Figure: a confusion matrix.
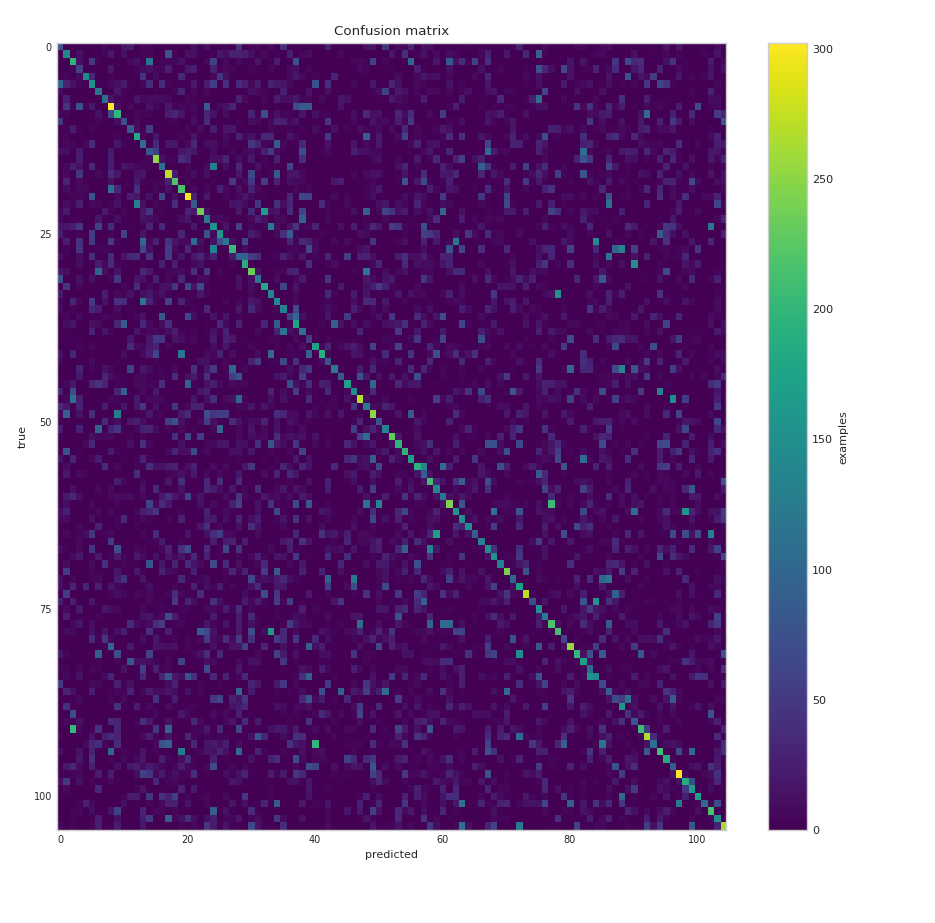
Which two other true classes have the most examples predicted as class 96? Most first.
47, 87
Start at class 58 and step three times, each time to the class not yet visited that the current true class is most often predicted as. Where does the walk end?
9
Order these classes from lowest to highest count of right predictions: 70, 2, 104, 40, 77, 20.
40, 2, 77, 70, 104, 20
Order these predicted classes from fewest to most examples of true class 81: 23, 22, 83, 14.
22, 23, 14, 83
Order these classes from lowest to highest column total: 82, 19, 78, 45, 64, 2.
64, 45, 78, 2, 19, 82
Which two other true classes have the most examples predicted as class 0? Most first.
5, 31
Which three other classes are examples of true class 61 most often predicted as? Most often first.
77, 50, 48
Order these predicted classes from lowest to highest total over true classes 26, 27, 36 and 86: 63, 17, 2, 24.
2, 63, 17, 24
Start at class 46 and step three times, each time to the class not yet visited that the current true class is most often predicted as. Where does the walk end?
8
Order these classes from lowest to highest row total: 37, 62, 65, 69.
69, 37, 65, 62
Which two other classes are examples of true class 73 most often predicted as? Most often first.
87, 32
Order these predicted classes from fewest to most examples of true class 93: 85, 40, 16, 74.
74, 16, 85, 40
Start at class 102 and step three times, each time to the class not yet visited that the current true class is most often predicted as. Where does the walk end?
78
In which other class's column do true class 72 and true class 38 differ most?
35
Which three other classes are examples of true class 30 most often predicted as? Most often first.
48, 6, 95
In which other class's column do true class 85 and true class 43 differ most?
88
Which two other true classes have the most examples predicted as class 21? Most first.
26, 54
